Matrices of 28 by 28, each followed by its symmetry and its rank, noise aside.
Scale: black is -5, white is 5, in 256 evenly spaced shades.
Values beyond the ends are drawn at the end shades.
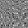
antisymmetric, rank two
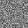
antisymmetric, rank four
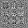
no symmetry, rank three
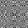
no symmetry, rank two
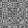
symmetric, rank three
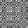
symmetric, rank two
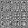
symmetric, rank two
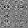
no symmetry, rank four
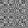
no symmetry, rank two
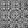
symmetric, rank three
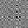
no symmetry, rank two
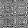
antisymmetric, rank two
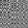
no symmetry, rank three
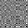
no symmetry, rank two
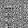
no symmetry, rank three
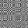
symmetric, rank two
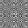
no symmetry, rank two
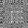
no symmetry, rank three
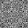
symmetric, rank three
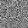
antisymmetric, rank four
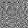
no symmetry, rank four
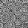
symmetric, rank three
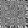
antisymmetric, rank two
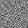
symmetric, rank three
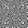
symmetric, rank three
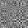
no symmetry, rank two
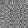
no symmetry, rank four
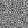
antisymmetric, rank four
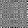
antisymmetric, rank two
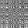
no symmetry, rank two
